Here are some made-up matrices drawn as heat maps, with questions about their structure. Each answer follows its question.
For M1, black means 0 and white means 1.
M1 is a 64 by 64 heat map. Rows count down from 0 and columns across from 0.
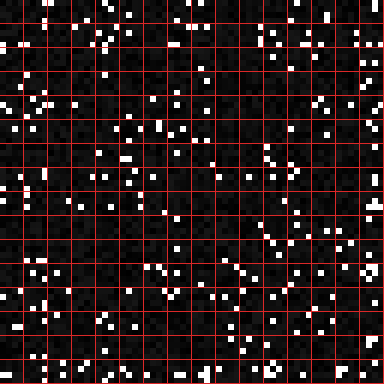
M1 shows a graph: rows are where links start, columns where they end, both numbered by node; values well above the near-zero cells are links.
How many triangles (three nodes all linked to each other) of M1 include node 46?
2
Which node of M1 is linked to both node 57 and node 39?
node 44
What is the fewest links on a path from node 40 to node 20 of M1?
4
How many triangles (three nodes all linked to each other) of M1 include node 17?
4
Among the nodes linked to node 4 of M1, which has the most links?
node 7
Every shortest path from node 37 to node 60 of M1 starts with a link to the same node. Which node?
node 49
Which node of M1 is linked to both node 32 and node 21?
node 23
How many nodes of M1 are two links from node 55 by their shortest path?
7
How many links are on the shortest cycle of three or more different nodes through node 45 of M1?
3
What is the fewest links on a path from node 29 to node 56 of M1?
2
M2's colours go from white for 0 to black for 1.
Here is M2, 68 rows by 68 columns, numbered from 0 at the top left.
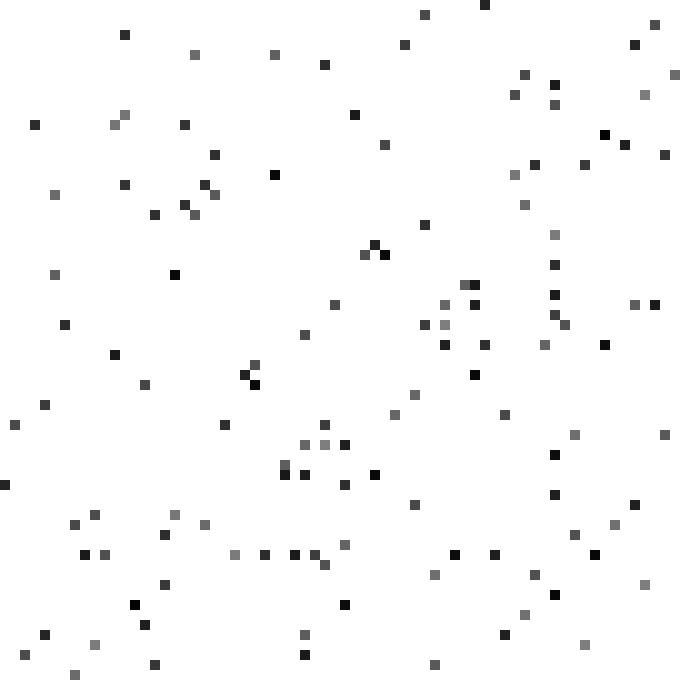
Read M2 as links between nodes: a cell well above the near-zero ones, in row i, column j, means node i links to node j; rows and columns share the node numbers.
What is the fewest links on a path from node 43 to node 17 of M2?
7
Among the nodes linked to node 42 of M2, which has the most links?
node 32
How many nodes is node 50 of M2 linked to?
2
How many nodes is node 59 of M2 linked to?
1
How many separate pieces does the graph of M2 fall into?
5
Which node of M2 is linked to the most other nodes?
node 55
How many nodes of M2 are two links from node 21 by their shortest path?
2
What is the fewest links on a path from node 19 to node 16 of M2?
7
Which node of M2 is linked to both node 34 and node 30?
node 44
